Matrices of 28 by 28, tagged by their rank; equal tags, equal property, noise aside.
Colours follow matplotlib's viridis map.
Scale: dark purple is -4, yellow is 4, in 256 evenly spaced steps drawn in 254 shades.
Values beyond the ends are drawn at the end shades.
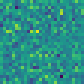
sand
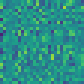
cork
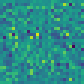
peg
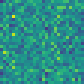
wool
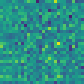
peg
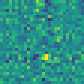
sand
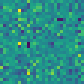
sand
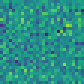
wool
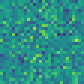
peg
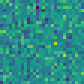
wool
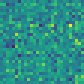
peg
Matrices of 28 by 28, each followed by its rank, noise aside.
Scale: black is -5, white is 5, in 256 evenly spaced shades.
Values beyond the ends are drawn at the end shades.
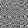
three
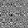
four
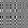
one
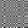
one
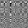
one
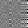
one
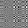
one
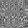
four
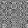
four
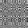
two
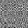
three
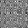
four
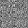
four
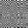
two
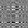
one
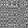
two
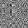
three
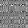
three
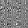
four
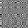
one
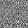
four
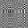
one
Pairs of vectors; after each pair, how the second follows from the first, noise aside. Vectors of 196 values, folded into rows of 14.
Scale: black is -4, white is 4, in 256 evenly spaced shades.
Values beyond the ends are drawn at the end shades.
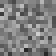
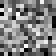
scaled up.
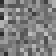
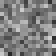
reversed.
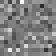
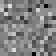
reversed, negated.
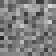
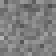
negated, shrunk.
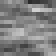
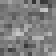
partly zeroed.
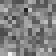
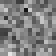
copied.
